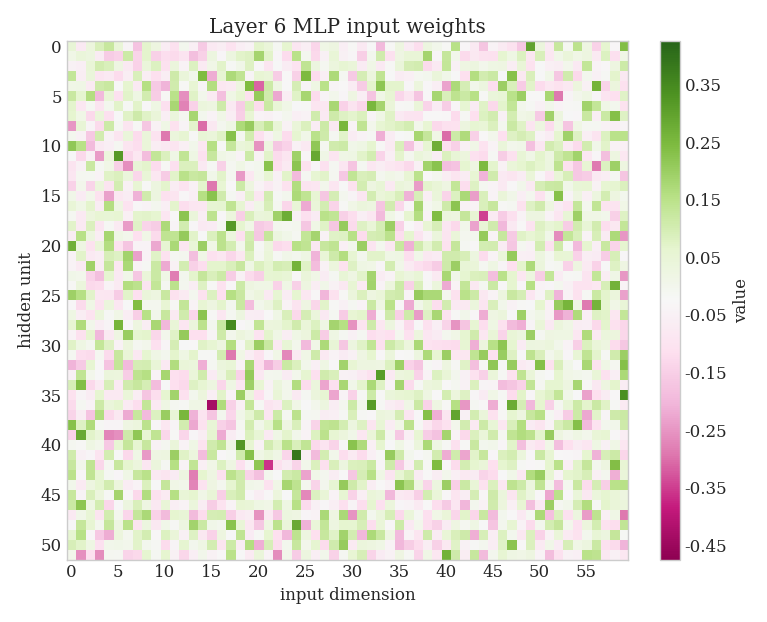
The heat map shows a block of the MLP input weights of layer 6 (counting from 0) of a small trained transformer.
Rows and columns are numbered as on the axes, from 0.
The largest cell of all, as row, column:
41, 24
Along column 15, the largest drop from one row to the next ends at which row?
36
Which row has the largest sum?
19
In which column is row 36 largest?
32
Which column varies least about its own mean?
57
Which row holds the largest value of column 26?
11
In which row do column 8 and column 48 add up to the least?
28
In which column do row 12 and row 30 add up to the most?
21
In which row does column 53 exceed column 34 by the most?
9
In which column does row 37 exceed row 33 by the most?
12
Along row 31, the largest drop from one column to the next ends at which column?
17
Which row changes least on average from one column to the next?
2
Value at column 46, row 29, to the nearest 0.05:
-0.15
